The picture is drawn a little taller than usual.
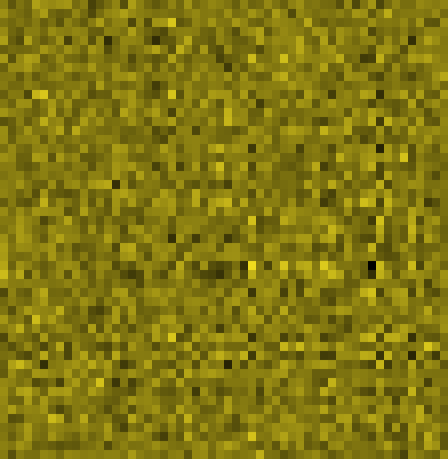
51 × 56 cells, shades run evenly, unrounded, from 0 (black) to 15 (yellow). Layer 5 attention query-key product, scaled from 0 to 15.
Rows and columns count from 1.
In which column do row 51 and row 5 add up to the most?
33
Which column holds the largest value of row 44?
52
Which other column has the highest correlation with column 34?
47
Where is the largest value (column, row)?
32, 30
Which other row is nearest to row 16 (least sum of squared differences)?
10
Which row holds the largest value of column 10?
15
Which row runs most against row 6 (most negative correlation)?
19
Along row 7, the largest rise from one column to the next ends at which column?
48
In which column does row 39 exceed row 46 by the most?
54
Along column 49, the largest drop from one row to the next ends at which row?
41
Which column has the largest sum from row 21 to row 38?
3
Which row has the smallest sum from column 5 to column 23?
5
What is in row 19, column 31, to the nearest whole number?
11
